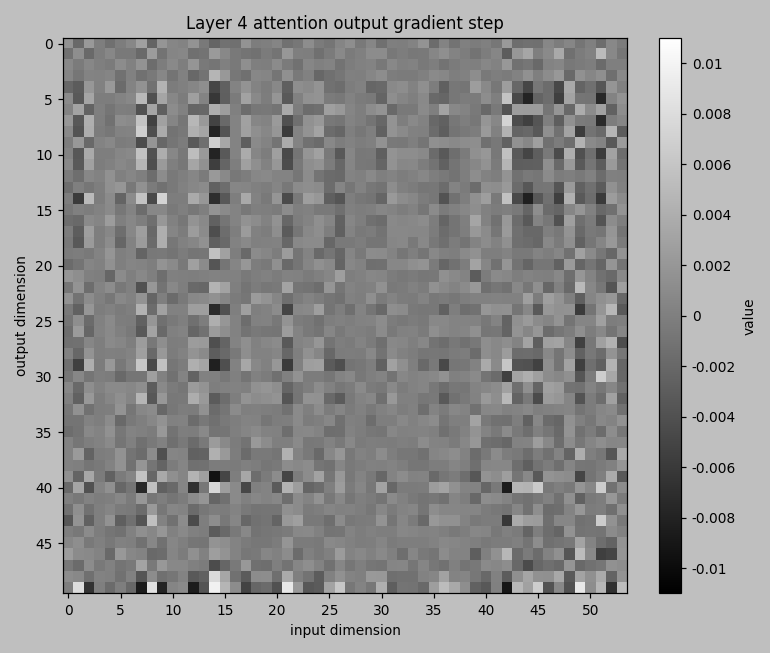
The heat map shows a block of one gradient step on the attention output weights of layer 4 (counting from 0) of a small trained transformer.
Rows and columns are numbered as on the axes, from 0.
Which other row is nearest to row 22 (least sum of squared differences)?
9
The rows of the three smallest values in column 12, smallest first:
49, 40, 43
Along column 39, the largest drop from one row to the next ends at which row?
21
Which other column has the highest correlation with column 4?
39
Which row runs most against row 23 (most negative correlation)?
42
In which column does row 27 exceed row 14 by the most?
44
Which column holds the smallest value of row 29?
14
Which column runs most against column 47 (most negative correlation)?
48
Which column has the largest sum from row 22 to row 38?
52
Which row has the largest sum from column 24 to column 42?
46
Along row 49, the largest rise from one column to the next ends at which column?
8
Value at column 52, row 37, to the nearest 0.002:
-0.004
